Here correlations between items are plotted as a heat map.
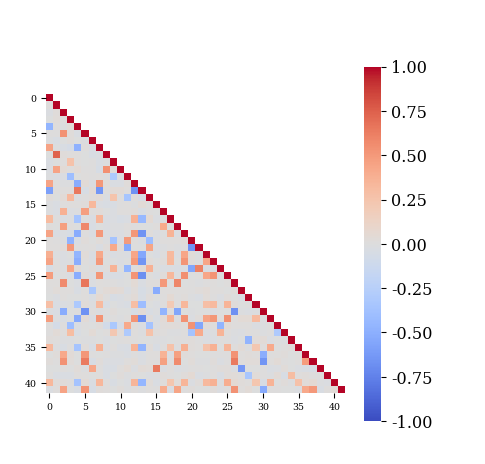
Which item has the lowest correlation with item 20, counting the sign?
21
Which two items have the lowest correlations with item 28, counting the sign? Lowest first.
34, 39
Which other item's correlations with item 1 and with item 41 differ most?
8
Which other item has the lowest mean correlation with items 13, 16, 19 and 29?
30
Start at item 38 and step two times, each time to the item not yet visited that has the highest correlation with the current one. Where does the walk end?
6
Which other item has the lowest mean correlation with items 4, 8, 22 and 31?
13
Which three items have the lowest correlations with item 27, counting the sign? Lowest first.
38, 15, 6
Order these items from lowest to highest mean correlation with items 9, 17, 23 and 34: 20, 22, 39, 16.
20, 16, 39, 22
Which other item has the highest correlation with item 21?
24
